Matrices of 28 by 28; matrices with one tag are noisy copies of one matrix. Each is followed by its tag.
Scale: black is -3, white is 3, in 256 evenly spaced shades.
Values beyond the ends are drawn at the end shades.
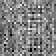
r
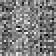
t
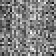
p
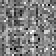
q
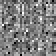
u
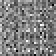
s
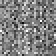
s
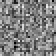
u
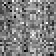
p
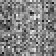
p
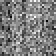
p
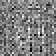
r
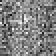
t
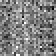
t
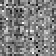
q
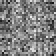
p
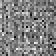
s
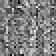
q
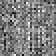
r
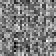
u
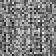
r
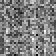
q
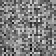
r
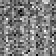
q
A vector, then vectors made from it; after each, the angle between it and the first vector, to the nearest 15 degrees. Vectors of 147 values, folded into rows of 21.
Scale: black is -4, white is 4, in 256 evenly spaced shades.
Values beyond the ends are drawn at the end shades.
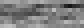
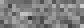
120 degrees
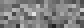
105 degrees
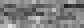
30 degrees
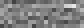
135 degrees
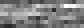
165 degrees
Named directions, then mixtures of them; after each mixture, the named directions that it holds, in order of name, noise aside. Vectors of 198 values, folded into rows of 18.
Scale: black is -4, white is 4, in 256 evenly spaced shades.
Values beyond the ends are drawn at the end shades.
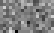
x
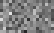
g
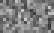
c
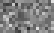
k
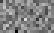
c, g, x.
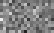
g.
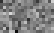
g, k, x.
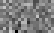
g, x.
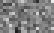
k, x.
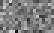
g, x.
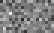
c, g, k.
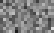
c, k, x.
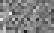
g.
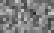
c.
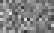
c, g.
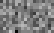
c, x.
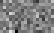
g, k, x.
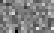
c, k, x.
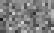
c, g, x.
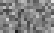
c, k, x.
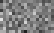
g.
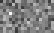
c, g, k.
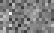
g, k.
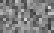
c.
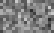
c.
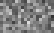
c, g, x.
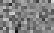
g, k, x.
